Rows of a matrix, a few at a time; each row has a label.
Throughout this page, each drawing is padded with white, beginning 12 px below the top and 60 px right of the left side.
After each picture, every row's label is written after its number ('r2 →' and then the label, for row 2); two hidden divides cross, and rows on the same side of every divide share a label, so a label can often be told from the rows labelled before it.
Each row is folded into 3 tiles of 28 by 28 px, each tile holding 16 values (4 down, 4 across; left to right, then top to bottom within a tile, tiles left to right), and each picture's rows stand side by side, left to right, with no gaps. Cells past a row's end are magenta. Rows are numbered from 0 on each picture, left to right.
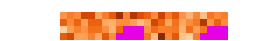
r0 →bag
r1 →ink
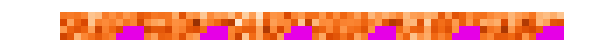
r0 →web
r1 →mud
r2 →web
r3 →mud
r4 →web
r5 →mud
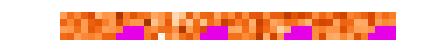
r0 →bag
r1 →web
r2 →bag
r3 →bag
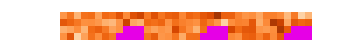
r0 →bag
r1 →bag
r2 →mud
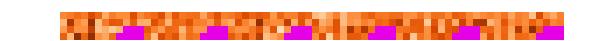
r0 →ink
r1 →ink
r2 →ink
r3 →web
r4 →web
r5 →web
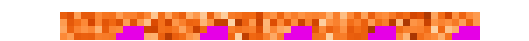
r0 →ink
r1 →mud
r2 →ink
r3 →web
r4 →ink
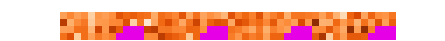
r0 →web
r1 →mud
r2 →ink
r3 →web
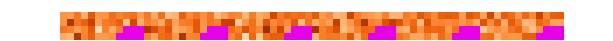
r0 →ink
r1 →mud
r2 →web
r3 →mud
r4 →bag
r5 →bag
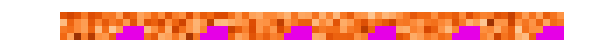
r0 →ink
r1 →bag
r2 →mud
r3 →mud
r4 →bag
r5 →ink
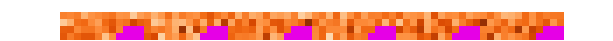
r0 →mud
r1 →web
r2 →mud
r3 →web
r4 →mud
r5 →web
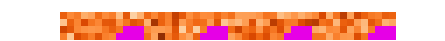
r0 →mud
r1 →ink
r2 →mud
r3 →bag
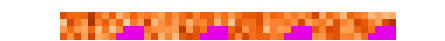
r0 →ink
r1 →web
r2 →ink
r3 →mud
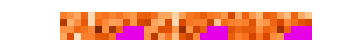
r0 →web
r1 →web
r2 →mud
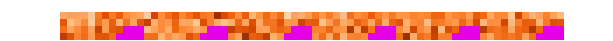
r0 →web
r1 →bag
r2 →mud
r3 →web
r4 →web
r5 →mud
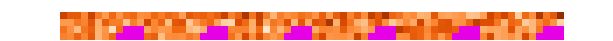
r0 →ink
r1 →bag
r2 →ink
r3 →bag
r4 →mud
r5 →bag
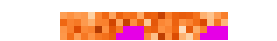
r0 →web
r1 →ink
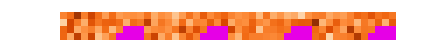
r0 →ink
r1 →web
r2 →mud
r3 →web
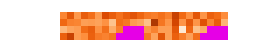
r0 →bag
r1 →ink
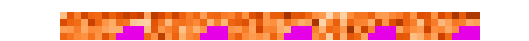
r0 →bag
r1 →ink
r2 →bag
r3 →web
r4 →bag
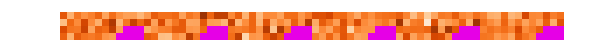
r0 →mud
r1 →bag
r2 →web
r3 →ink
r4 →web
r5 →web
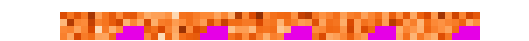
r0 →ink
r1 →web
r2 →bag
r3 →web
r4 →bag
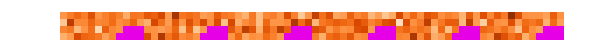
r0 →ink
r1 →ink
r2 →web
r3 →mud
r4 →ink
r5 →ink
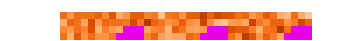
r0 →ink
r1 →bag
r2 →mud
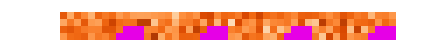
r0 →mud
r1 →web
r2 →ink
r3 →ink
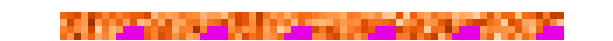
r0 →ink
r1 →mud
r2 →ink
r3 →mud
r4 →mud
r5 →bag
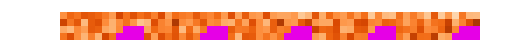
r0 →bag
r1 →ink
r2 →mud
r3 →mud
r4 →mud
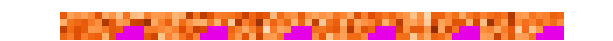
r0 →mud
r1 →web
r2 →ink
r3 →web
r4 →web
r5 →ink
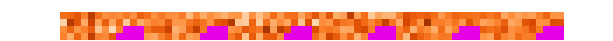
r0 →ink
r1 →mud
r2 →web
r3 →mud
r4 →ink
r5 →mud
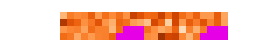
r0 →bag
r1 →ink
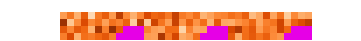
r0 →web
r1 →ink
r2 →mud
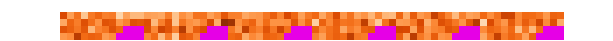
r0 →mud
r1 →web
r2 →web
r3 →mud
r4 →mud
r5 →ink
